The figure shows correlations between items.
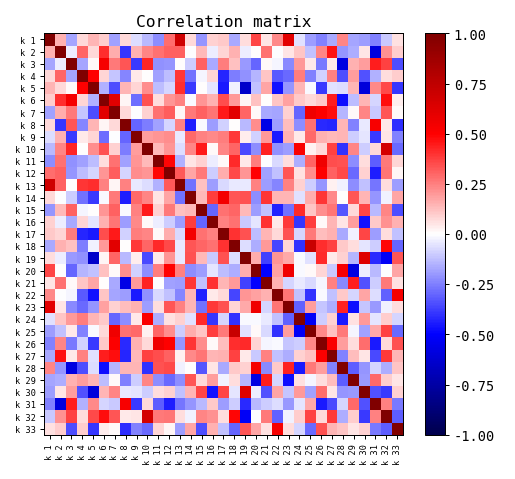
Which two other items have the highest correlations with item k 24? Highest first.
k 10, k 15
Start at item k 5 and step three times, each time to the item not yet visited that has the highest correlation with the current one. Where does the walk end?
k 1
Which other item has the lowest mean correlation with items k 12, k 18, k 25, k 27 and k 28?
k 24
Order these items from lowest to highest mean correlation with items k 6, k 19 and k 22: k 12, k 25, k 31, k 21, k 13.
k 31, k 25, k 21, k 13, k 12
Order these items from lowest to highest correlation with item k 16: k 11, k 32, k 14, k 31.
k 11, k 31, k 32, k 14
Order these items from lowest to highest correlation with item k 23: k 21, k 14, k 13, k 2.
k 21, k 2, k 14, k 13
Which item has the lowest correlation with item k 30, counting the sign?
k 5
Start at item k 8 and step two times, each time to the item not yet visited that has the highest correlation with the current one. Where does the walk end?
k 3
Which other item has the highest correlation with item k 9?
k 18
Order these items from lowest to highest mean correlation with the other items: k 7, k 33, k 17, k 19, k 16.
k 33, k 19, k 16, k 17, k 7
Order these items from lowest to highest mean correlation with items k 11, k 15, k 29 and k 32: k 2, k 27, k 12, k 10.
k 2, k 12, k 27, k 10
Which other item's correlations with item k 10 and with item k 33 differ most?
k 32
